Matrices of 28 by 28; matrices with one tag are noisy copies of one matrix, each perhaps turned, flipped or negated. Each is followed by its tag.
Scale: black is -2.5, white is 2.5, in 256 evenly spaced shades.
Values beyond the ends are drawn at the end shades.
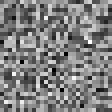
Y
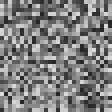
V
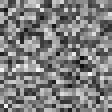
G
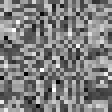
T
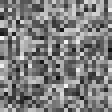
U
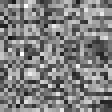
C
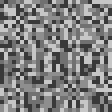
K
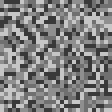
V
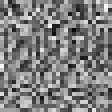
K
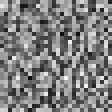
G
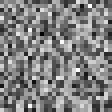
G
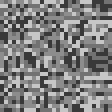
C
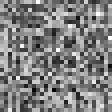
U
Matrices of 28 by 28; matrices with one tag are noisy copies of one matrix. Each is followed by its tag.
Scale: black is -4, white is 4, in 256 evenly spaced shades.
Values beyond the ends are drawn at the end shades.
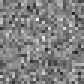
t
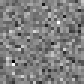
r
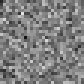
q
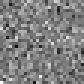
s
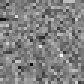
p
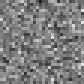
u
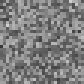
p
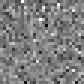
u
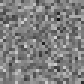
p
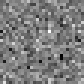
u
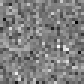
r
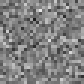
s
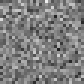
t
